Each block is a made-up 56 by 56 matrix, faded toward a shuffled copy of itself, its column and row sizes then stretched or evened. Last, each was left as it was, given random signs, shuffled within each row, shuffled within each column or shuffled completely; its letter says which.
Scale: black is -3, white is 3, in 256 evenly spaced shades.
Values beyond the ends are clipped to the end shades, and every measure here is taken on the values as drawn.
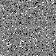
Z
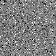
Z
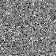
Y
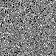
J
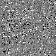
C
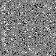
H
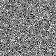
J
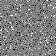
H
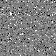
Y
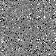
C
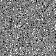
Z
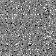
C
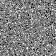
J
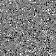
C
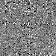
C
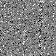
Z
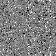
Z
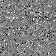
Y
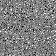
Y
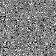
C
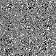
C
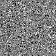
C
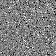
J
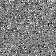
Y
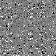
H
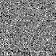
H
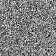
J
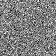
J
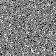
J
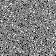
J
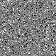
Z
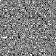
H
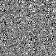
C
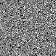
Z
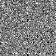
C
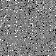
C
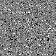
C
